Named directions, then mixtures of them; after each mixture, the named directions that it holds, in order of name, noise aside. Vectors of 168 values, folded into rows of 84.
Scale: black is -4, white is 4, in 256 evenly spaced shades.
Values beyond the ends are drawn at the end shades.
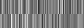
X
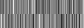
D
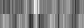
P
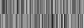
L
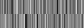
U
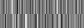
L, U.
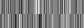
D, P, X.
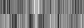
P.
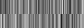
D, L, X.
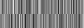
D, X.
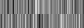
D, P.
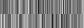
D, L, X.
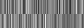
U, X.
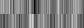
D, P.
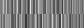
L, U, X.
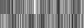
D, P, U.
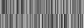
L.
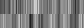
P.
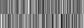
D, L, X.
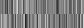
D, U.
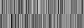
X.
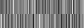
D.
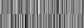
U, X.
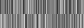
D, U, X.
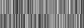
D, P, U.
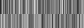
D, P, X.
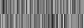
L.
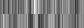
P.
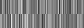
X.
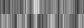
P.
